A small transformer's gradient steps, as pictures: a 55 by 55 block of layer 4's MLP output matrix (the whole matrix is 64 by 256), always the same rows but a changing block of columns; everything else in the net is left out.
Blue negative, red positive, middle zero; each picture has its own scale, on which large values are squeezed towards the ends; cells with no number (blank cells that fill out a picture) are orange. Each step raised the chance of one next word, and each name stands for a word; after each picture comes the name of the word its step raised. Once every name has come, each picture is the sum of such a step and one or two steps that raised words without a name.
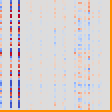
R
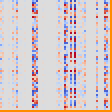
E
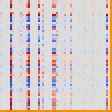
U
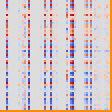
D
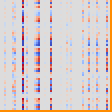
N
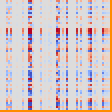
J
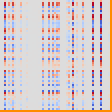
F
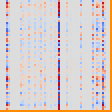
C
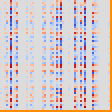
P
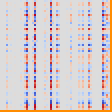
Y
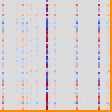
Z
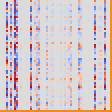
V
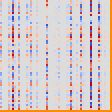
D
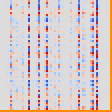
U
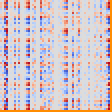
J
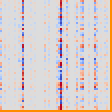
V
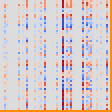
U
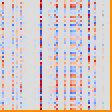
Y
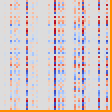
J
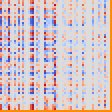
P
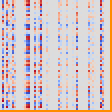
Y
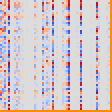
F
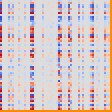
E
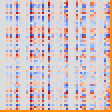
F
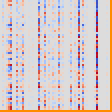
V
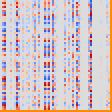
C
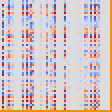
Z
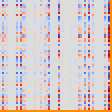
Z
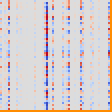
R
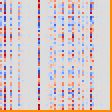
P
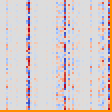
V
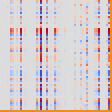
J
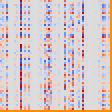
V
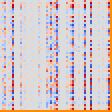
C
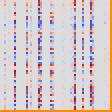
P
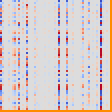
E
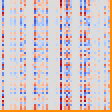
P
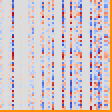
R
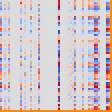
V
